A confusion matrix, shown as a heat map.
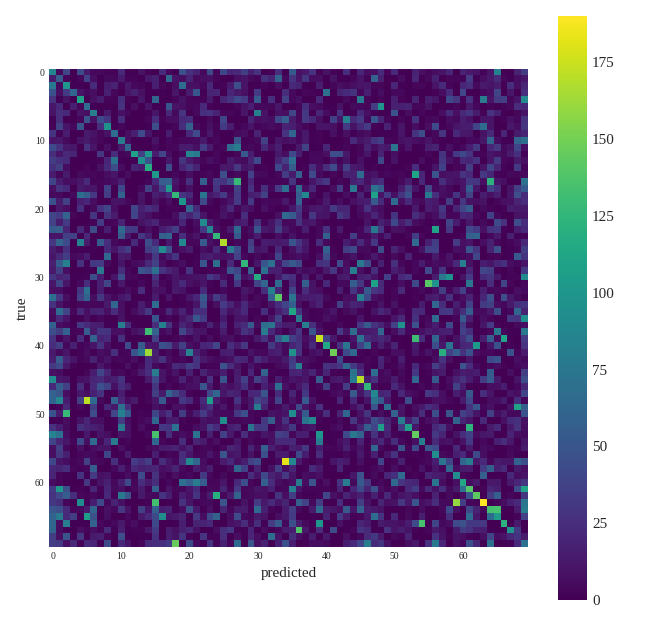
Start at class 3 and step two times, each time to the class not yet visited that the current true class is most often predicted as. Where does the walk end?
62
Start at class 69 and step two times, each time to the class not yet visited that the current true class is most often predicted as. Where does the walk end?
47
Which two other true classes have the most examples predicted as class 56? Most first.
23, 31
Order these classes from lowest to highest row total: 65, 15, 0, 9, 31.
9, 15, 0, 31, 65
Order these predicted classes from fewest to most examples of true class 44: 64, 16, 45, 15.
16, 45, 64, 15
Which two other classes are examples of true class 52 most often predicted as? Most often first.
61, 48
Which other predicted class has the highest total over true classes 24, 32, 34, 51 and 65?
5
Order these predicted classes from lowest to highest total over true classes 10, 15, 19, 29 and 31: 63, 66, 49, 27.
49, 66, 63, 27
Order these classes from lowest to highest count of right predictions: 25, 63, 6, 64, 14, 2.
6, 2, 14, 64, 25, 63
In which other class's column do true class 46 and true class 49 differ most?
68
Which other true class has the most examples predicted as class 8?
27
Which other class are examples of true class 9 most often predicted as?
35
